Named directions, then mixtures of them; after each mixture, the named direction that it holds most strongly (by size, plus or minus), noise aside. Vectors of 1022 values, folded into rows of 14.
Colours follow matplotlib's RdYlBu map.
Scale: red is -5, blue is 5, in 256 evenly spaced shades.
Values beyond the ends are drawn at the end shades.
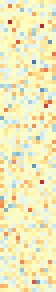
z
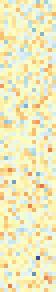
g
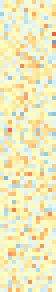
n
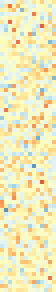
z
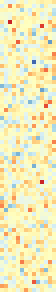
z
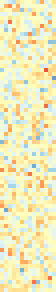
z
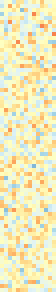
n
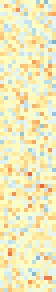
g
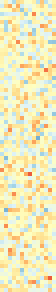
n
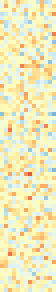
n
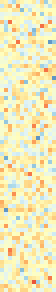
z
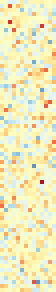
z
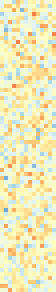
n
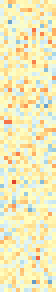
z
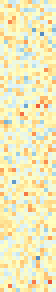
g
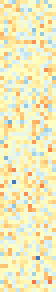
g
